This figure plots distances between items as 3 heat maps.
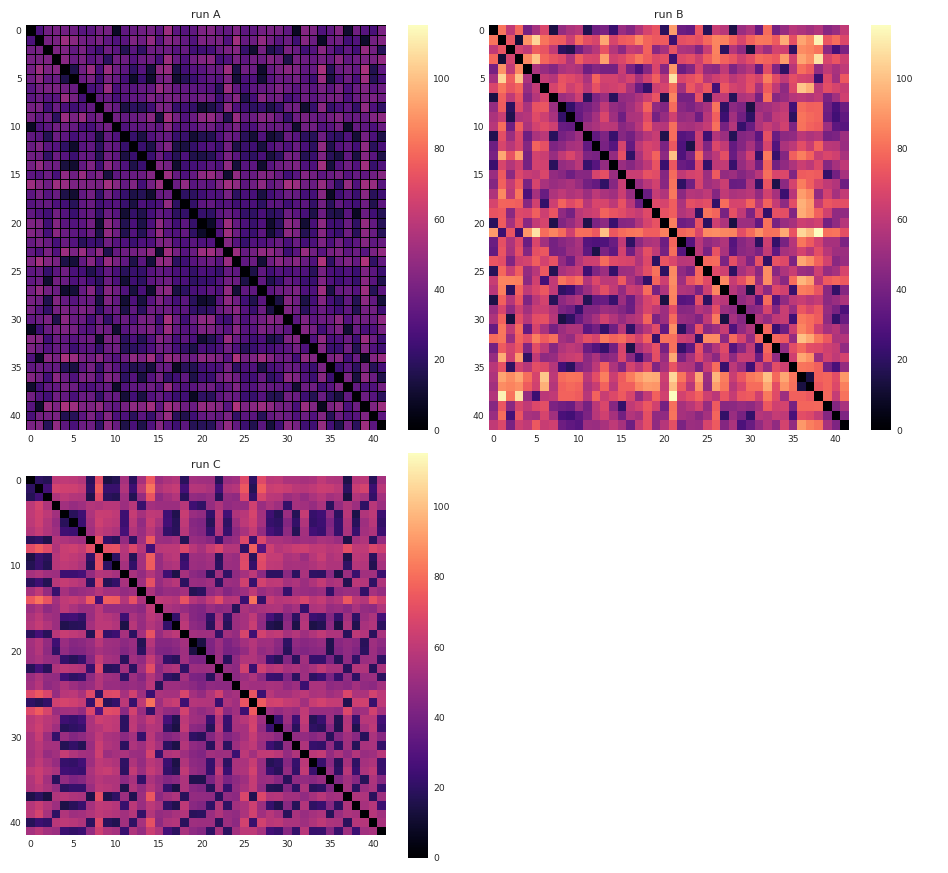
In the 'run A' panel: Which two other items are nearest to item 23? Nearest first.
15, 9
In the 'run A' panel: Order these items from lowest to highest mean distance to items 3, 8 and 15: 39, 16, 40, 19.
19, 40, 39, 16
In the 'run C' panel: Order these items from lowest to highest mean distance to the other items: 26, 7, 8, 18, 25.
7, 18, 26, 25, 8
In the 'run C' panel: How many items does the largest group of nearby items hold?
16
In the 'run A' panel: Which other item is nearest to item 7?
25
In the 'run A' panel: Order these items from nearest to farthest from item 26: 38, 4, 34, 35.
38, 35, 4, 34
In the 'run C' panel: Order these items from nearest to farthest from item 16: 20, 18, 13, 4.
4, 20, 13, 18
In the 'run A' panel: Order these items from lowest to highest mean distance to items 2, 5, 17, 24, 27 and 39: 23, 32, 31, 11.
11, 32, 31, 23
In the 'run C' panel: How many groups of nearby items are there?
5
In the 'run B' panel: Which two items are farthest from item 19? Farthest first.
36, 37
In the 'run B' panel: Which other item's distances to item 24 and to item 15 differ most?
32
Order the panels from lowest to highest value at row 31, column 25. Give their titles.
run A, run B, run C
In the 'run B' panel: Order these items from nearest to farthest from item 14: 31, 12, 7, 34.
7, 12, 31, 34
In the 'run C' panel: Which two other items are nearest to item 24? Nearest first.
15, 32
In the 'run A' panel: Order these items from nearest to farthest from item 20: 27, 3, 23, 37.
27, 37, 3, 23
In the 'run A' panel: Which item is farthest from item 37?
16
